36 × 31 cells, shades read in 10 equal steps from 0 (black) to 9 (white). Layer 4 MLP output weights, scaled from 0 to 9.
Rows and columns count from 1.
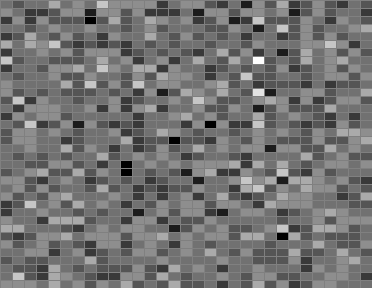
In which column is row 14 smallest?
22
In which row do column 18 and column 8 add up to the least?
3
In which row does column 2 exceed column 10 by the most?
35
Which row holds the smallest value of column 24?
30
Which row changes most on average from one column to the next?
16
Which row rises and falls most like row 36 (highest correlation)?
1
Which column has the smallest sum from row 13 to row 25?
11
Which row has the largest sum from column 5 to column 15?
9
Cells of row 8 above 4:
10
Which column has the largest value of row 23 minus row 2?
25
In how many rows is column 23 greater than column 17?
12
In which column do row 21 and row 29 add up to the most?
24
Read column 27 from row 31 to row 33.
6 3 4
